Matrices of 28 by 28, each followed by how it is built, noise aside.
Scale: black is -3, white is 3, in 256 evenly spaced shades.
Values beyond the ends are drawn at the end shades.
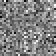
low rank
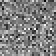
low rank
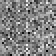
repeating rows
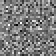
blocks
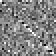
diagonal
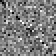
diagonal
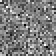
diagonal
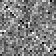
diagonal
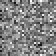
repeating rows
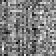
blocks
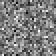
repeating rows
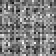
blocks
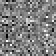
low rank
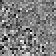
lower triangular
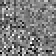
lower triangular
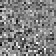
lower triangular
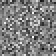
repeating rows
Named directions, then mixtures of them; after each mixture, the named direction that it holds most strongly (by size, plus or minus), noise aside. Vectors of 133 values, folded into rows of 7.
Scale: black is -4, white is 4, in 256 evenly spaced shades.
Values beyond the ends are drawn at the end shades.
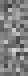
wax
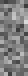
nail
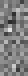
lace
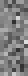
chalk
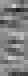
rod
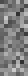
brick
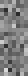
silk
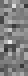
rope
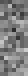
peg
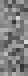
chalk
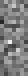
rope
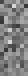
rope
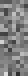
nail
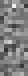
rope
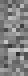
wax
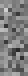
wax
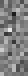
lace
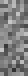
brick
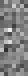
rope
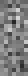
chalk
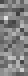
brick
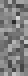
chalk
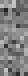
silk
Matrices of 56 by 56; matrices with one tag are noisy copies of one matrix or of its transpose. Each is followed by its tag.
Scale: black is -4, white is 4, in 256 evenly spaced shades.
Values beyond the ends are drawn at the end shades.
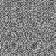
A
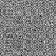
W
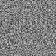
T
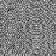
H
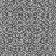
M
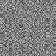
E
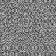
E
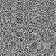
A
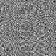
T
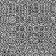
W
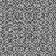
M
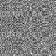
A
